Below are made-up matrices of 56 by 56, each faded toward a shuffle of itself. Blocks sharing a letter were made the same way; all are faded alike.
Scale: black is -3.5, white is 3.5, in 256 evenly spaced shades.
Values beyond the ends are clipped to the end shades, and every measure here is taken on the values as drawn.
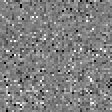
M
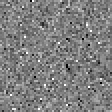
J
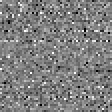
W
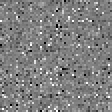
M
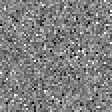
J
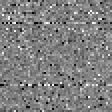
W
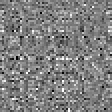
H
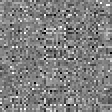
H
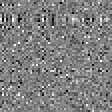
H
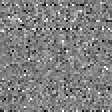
W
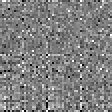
H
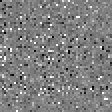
M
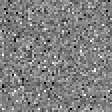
J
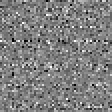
W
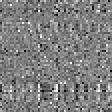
H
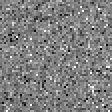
J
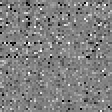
M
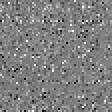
M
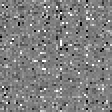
M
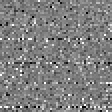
W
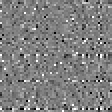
H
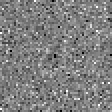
J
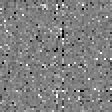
M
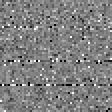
W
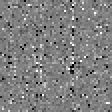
M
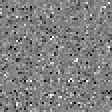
M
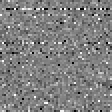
W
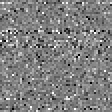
W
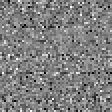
W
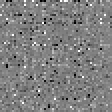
M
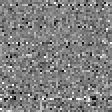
W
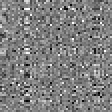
H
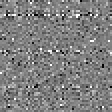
H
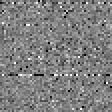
W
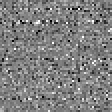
W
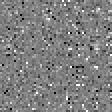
M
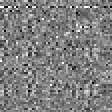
H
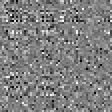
H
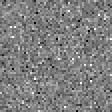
J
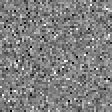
J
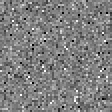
J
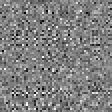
H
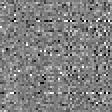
H
